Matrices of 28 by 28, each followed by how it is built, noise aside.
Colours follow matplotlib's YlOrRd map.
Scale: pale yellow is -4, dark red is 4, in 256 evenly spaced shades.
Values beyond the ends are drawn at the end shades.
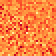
lower triangular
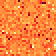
sparse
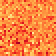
lower triangular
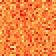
blocks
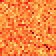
diagonal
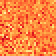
lower triangular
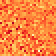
lower triangular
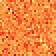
diagonal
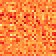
low rank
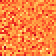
lower triangular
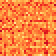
blocks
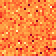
sparse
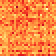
blocks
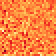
lower triangular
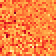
lower triangular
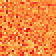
lower triangular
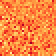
lower triangular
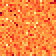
sparse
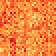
blocks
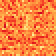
blocks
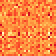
low rank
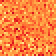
lower triangular
